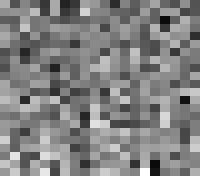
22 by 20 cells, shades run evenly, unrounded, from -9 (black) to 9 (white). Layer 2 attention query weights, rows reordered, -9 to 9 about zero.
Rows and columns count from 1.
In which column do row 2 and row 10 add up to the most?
9
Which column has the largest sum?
10
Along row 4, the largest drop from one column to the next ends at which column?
17
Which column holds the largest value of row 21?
1
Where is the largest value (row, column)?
22, 15
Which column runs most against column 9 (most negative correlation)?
7
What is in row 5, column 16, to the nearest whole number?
2
